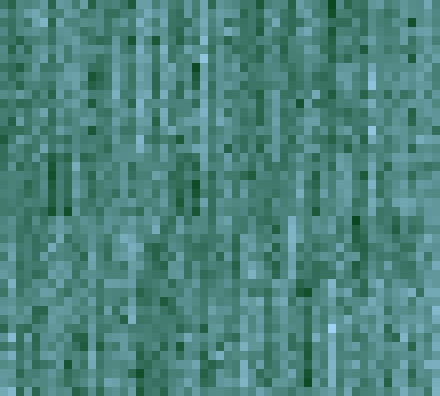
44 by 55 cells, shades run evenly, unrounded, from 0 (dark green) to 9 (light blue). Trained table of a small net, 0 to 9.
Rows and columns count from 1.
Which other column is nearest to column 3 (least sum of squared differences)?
13
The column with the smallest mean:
46
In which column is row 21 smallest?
25
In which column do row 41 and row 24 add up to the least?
9
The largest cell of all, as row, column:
37, 42
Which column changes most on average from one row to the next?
52
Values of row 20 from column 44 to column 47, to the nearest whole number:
6 3 1 6
